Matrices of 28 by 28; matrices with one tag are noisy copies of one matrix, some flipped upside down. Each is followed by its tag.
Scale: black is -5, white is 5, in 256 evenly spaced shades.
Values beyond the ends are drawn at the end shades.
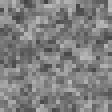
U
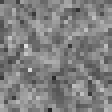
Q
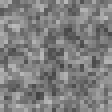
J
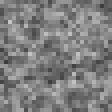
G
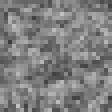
G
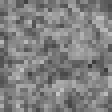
G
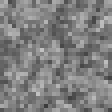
Q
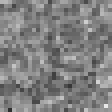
J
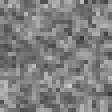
U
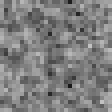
J
